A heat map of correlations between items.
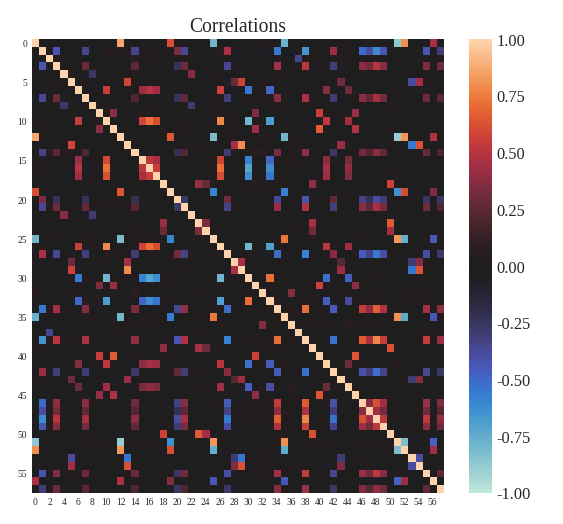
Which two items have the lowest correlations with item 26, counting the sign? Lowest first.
30, 33
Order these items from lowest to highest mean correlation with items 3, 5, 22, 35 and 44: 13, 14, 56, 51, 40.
56, 40, 14, 13, 51
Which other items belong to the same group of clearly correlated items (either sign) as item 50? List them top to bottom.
18, 23, 24, 39
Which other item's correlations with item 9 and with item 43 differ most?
40
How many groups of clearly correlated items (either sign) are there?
9
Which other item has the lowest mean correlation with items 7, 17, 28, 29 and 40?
53
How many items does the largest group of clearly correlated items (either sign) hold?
16
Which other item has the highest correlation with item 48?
38
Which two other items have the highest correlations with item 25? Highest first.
51, 35
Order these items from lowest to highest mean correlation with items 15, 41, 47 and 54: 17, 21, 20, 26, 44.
20, 21, 44, 17, 26
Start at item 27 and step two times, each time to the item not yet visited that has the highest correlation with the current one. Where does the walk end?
42
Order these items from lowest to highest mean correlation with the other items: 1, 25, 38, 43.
1, 25, 43, 38
